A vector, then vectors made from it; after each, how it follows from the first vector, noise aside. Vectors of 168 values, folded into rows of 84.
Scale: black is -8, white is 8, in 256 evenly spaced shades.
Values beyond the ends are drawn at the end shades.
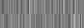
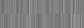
shrunk.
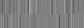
partly zeroed.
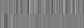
partly zeroed.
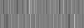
partly zeroed.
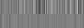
wrapped around, negated, partly zeroed.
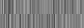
reversed, negated.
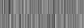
reversed, negated.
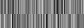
wrapped around, negated, scaled up.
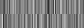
wrapped around, negated, scaled up.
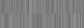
shrunk.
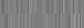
shrunk.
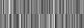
reversed, scaled up.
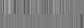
reversed, partly zeroed.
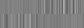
partly zeroed.
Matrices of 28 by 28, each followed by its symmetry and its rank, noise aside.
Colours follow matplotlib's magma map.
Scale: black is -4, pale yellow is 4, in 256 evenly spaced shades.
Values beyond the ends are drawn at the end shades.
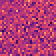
no symmetry, rank six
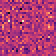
antisymmetric, rank six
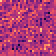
symmetric, rank six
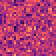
symmetric, rank six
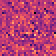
no symmetry, rank seven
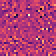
no symmetry, rank six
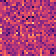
no symmetry, rank six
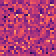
no symmetry, rank six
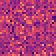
no symmetry, rank seven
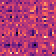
no symmetry, rank five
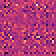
no symmetry, rank five
